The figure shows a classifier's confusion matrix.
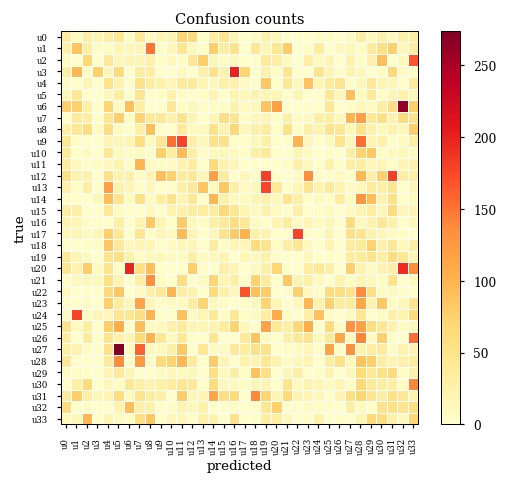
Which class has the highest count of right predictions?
u27
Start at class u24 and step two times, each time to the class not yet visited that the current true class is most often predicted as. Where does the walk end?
u8
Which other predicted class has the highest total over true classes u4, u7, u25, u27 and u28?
u5
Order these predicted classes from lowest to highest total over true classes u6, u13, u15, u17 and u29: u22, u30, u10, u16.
u10, u30, u16, u22
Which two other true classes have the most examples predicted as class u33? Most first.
u2, u26
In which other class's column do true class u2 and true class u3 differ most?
u16
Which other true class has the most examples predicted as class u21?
u1
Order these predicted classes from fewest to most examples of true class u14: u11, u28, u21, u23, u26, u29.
u23, u11, u26, u21, u29, u28
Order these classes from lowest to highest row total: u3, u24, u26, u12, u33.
u33, u3, u24, u26, u12
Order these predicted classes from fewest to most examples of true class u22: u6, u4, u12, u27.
u6, u12, u27, u4
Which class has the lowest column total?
u3
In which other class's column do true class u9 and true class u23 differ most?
u11
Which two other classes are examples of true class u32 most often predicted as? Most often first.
u6, u20
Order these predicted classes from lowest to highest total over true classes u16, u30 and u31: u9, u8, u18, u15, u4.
u4, u9, u15, u8, u18
